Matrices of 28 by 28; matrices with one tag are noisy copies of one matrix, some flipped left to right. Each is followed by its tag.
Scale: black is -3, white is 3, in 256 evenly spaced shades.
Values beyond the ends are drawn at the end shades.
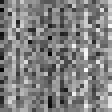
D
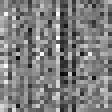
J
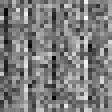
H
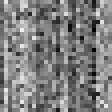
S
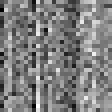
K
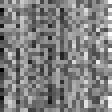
D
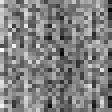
D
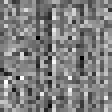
J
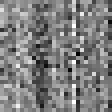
K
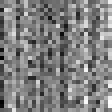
D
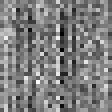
J
